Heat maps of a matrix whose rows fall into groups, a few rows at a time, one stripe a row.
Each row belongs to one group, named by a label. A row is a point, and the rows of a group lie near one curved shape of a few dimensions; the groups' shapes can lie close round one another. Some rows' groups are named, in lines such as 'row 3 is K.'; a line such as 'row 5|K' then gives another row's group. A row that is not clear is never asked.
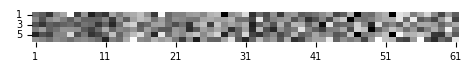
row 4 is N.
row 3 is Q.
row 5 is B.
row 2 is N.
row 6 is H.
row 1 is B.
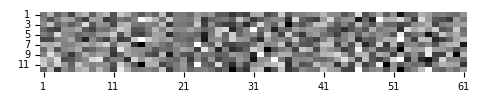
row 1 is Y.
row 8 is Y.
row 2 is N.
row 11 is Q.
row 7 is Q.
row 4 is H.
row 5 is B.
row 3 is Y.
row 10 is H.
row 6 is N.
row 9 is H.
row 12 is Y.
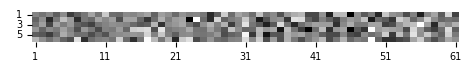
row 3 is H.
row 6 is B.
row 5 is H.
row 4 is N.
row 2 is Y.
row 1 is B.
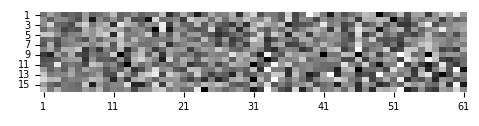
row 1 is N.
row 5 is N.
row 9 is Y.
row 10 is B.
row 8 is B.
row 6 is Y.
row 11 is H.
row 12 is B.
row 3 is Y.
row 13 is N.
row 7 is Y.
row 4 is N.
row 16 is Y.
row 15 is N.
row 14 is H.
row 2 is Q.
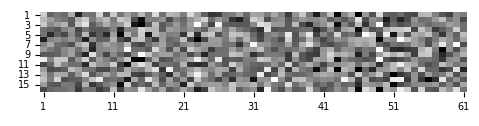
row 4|N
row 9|N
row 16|N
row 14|H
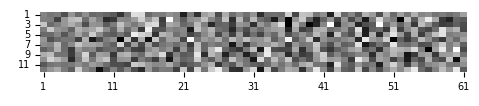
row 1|Q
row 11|Q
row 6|Q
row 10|H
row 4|Q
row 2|B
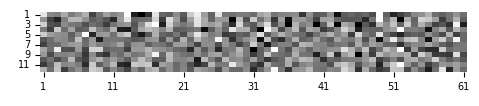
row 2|B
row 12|H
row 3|N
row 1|Q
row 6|B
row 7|Y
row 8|H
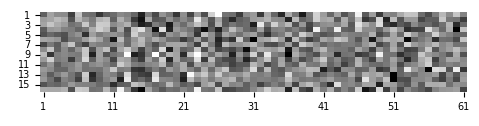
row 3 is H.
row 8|Y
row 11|Y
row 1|B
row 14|Q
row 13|Q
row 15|Q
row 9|B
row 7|Y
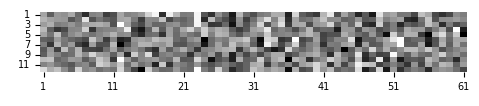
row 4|N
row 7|Y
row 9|Q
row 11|N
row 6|Y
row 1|N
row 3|N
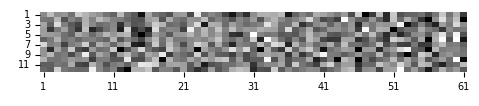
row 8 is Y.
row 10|N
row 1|Q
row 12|H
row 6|B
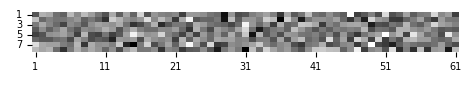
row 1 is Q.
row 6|Q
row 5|H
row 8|H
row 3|N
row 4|Y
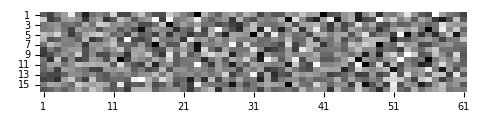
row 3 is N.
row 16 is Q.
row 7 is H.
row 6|Q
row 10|Y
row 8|Y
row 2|N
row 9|B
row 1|Y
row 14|H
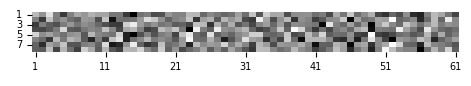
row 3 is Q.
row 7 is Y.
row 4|Y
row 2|Y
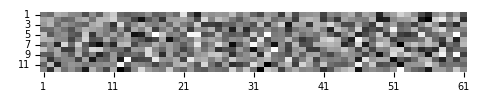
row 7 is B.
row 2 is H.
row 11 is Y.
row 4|Q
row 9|B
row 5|B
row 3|N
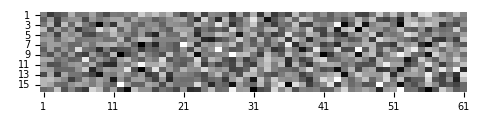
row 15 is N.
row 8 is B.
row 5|H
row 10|Y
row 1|H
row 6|N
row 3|B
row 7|H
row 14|H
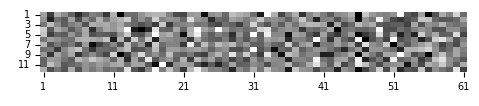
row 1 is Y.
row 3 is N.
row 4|Q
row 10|Q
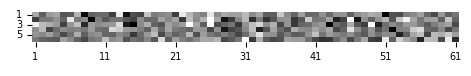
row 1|Q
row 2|B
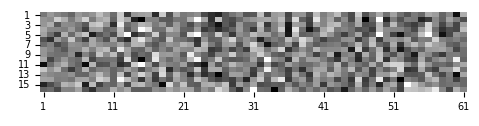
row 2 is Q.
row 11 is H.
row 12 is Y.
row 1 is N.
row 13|N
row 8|N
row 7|Y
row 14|N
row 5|B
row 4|N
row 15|B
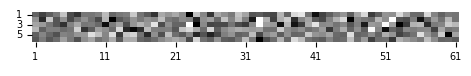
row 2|Y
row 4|Q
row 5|N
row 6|Y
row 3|Y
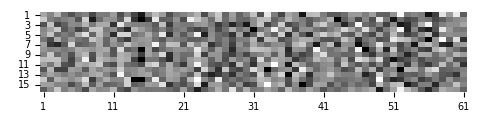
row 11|H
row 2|Q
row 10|H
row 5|Y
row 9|Y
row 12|Y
